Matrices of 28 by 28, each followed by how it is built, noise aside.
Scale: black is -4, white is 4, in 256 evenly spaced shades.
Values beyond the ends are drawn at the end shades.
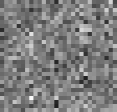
uneven columns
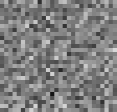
repeating rows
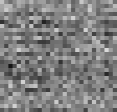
blocks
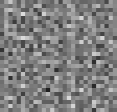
repeating rows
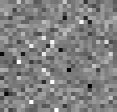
sparse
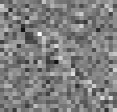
banded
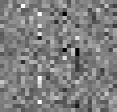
uneven columns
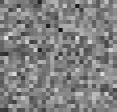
blocks
